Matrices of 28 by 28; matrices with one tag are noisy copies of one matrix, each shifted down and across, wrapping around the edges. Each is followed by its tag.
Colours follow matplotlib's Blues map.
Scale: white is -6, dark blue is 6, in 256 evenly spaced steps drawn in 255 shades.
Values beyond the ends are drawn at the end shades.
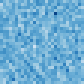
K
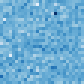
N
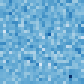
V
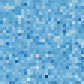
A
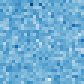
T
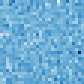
K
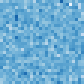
V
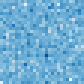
K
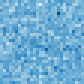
N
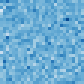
T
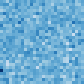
N
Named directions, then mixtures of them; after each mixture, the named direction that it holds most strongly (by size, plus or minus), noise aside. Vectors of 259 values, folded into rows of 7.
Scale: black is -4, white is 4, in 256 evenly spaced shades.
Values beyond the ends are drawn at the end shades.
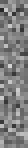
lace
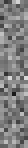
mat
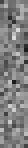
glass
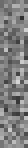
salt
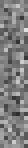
salt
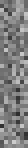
salt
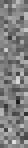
salt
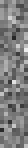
glass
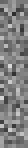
lace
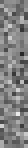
salt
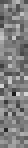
mat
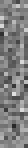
salt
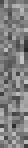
salt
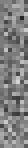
salt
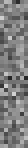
mat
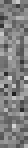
mat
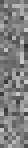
salt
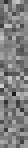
mat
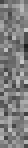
salt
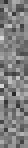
lace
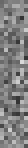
salt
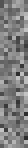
salt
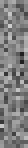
salt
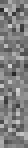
lace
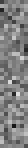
glass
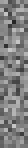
lace
